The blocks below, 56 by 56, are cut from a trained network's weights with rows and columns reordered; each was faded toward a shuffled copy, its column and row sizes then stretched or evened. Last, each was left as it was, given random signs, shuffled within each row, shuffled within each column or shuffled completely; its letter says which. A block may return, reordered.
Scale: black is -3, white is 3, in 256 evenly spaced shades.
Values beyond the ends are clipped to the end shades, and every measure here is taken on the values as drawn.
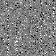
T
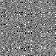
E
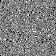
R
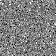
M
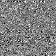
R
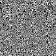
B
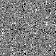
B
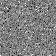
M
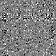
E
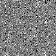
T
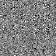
B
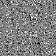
B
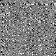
E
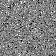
M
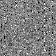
T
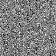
T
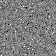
M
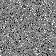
M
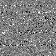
R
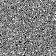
M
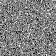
M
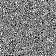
M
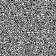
R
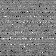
R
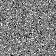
M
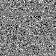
R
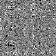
B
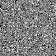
R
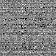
E
